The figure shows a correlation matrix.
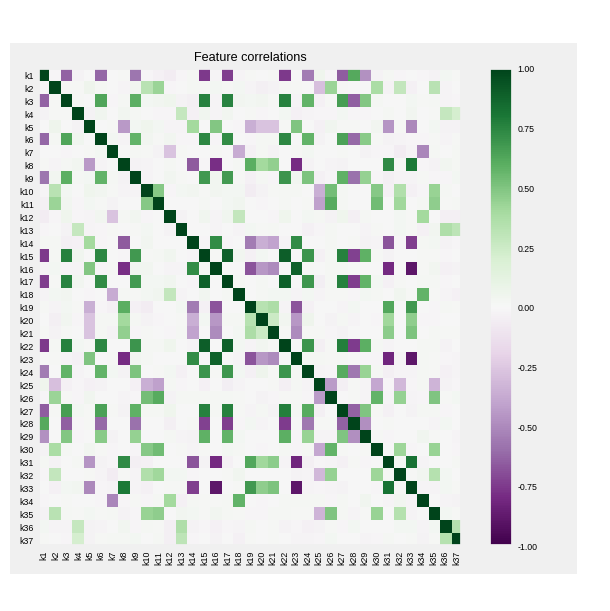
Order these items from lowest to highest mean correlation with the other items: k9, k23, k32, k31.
k23, k31, k32, k9
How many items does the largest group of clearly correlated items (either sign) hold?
11
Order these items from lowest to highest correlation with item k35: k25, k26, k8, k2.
k25, k8, k2, k26
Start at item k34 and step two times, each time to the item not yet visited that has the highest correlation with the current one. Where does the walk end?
k12
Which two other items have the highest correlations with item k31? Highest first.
k33, k8
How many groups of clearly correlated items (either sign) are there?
5
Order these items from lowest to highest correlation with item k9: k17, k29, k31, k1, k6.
k1, k31, k29, k6, k17
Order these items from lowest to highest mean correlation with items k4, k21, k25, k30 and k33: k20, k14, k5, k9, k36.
k14, k5, k9, k36, k20
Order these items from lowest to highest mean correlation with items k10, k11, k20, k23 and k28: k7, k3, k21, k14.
k3, k21, k7, k14
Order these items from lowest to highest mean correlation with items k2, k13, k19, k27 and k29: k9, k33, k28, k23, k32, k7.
k28, k23, k7, k32, k33, k9
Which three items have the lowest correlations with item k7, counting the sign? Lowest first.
k34, k18, k12
